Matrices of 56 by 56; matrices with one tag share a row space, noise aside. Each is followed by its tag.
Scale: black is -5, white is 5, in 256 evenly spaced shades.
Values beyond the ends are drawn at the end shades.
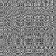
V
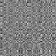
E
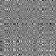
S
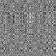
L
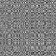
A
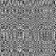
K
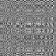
V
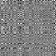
K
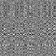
L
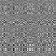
L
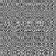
V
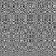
L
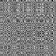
V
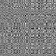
A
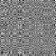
K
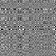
K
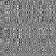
S
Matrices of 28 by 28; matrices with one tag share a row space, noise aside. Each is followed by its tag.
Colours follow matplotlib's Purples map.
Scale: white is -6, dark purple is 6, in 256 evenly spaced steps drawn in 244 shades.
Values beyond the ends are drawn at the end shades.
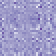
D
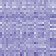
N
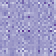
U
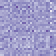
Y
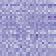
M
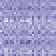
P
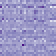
N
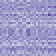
M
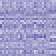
N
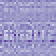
P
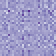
U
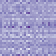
M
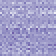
M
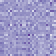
Y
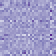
Y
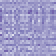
P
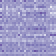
N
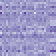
N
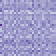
P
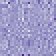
U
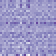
M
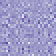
U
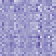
D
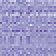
M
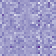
D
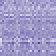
P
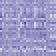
N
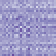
M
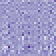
U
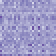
P
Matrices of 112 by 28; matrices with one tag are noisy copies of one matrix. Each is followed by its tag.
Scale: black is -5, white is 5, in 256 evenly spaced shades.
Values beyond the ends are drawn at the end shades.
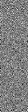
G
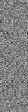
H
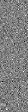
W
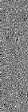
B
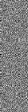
B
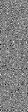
G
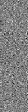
H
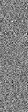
H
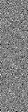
G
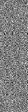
H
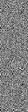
G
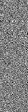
H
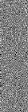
B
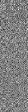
W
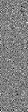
G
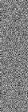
B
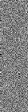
B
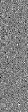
W
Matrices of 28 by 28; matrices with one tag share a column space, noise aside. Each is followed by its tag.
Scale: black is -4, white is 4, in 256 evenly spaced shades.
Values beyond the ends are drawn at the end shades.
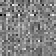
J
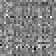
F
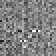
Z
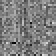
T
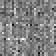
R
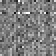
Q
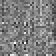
T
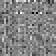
Q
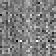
Z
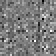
Z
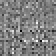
Z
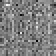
J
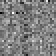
Q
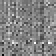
T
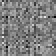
F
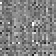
T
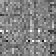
Z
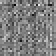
J
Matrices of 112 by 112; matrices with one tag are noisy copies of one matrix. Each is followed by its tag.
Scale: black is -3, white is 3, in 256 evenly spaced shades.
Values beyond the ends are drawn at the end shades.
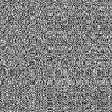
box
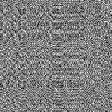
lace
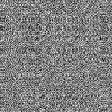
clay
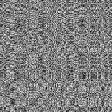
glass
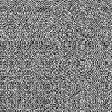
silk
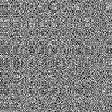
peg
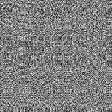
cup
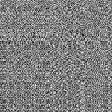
silk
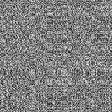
box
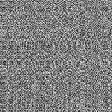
silk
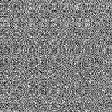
peg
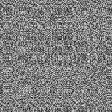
cup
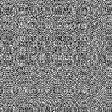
cup
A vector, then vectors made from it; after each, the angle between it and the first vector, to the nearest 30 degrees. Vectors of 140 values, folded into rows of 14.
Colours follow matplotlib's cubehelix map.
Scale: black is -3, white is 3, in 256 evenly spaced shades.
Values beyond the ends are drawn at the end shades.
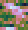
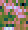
30 degrees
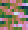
90 degrees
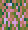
90 degrees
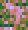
30 degrees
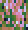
60 degrees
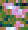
30 degrees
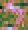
30 degrees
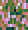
120 degrees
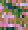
150 degrees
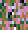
60 degrees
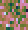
120 degrees
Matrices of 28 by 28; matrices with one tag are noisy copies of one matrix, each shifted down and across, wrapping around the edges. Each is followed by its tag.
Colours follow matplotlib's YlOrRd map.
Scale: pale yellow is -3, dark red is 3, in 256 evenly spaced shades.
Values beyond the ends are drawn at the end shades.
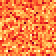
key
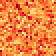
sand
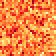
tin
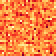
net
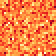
key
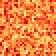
tin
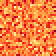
key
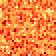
net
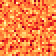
key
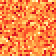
key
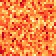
tin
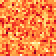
net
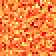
key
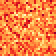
tin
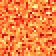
key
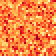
sand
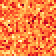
tin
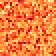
key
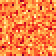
net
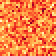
tin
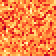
tin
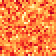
sand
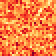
sand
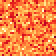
sand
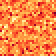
sand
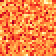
net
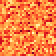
key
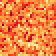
tin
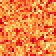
sand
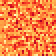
key
